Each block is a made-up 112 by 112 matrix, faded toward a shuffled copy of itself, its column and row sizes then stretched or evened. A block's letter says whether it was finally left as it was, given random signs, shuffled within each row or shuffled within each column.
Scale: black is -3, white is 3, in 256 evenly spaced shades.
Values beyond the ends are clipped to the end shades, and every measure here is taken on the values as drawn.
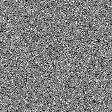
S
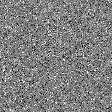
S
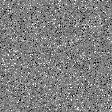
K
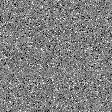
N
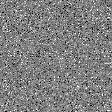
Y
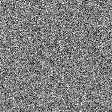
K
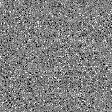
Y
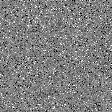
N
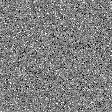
N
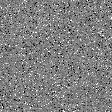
S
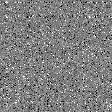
Y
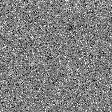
N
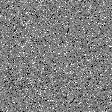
N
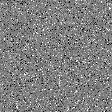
K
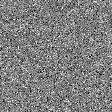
N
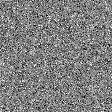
N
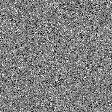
S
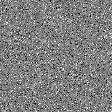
Y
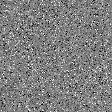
S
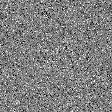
S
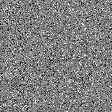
K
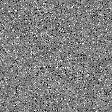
K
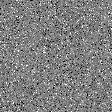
S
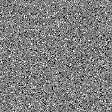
Y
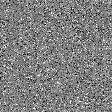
S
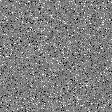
N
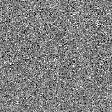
Y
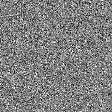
K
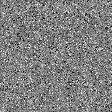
K
